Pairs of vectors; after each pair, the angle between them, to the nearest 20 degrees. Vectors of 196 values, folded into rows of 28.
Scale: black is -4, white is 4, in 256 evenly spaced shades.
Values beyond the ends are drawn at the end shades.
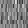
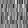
20 degrees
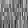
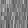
60 degrees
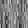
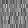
80 degrees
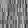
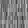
160 degrees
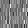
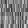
100 degrees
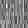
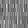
40 degrees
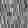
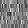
20 degrees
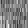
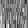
40 degrees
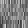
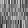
20 degrees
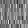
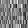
140 degrees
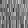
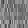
80 degrees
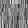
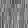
160 degrees
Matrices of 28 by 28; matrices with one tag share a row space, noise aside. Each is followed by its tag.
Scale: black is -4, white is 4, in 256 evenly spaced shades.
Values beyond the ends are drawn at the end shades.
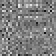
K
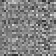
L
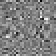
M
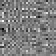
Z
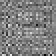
K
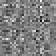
M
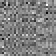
Z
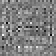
K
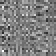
Z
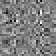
M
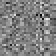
M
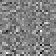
M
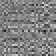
L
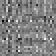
K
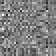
Z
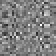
M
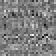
L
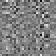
M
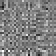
Z
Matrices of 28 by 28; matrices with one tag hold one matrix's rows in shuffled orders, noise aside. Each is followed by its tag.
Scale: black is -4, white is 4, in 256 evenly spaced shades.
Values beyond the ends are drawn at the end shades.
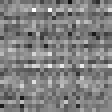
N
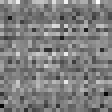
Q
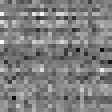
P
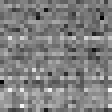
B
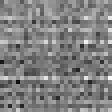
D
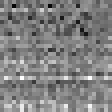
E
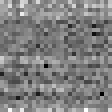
B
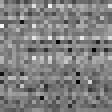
N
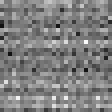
Q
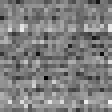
B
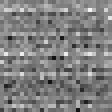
E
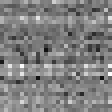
B
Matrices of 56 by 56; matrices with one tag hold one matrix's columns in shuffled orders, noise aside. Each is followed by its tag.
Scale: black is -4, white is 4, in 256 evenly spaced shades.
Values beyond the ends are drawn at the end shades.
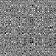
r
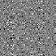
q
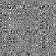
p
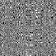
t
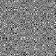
q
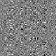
q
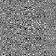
q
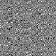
q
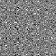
q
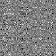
q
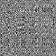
r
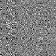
q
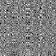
t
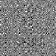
r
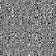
t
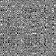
r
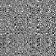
r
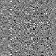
q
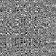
r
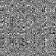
r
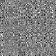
t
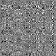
p
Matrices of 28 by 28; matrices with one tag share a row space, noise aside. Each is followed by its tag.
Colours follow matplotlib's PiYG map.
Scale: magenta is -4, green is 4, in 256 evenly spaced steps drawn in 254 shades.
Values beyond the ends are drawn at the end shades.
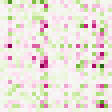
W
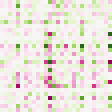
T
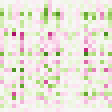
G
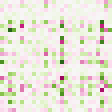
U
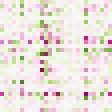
G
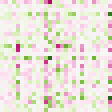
T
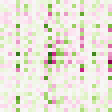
T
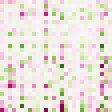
U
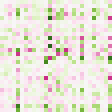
T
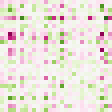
U
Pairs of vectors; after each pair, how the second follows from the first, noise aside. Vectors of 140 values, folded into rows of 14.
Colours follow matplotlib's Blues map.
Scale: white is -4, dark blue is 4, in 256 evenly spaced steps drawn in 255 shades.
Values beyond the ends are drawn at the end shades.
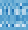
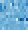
wrapped around, negated, partly zeroed.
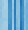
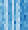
reversed, negated.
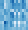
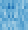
reversed, negated, shrunk.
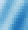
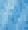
reversed, negated, shrunk.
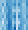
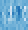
reversed, partly zeroed.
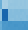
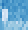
negated.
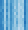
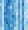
reversed, negated.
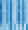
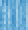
reversed, negated, shrunk.
